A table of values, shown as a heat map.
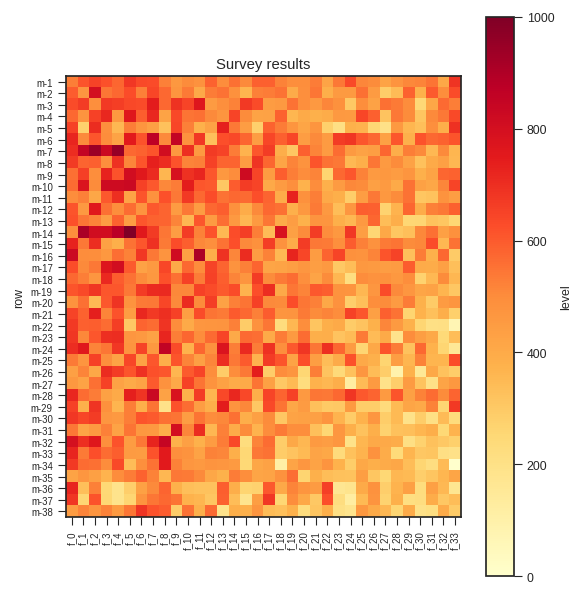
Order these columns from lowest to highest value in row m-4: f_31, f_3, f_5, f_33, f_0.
f_31, f_0, f_33, f_3, f_5
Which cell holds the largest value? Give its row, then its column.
m-14, f_5
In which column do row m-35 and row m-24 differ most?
f_8
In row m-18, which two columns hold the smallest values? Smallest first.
f_24, f_30
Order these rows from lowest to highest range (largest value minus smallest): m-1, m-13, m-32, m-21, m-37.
m-1, m-13, m-21, m-37, m-32
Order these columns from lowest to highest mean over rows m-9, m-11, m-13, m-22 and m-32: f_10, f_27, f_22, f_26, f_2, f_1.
f_22, f_27, f_26, f_10, f_2, f_1
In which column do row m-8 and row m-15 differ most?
f_4
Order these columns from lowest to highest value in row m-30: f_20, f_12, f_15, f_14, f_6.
f_15, f_20, f_12, f_14, f_6
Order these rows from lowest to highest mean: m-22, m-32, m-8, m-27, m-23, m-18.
m-27, m-22, m-32, m-23, m-18, m-8
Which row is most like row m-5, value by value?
m-29
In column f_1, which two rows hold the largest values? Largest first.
m-14, m-7
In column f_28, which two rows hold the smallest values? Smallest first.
m-26, m-23
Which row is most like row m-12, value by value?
m-2
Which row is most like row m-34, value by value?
m-22
